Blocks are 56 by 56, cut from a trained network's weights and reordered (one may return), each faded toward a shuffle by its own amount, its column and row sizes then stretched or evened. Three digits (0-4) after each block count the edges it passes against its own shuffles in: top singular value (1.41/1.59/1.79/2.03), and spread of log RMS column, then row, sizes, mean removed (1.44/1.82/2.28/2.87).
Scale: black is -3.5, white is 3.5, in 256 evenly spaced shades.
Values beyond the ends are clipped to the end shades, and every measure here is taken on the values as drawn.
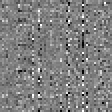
4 4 1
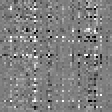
3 4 3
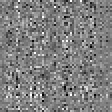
1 4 2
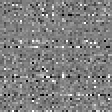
2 2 4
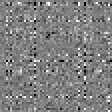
4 3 3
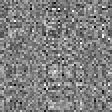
4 2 1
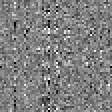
2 3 0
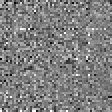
0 2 3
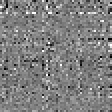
2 3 3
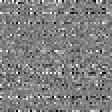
4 1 4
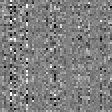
3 4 0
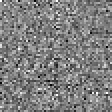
0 2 1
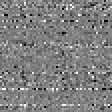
1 1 4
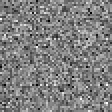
1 0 0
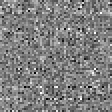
0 0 2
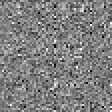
2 2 0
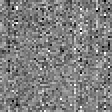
0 3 0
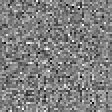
2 2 0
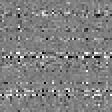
4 2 4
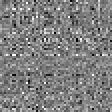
4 2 3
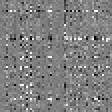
4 4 3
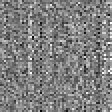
3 2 1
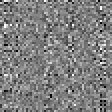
4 3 1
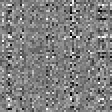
4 4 1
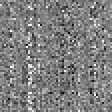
2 3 1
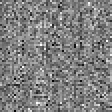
1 1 0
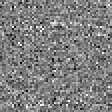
2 1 1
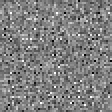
0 0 2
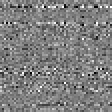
3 0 4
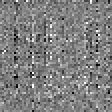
2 3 2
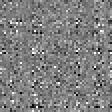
1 3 3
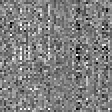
3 3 1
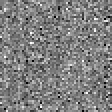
0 2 0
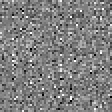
1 3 0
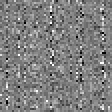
2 4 0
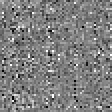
0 3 1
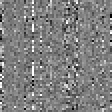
1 4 0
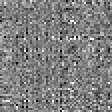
2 2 2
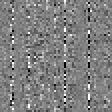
4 4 0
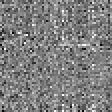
2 2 2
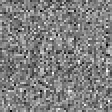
2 1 0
